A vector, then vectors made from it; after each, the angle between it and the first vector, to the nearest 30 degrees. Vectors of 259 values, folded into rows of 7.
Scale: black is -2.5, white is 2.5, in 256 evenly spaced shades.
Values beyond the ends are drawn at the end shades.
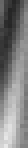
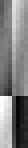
90 degrees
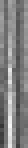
90 degrees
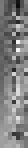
60 degrees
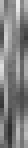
120 degrees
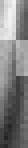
150 degrees
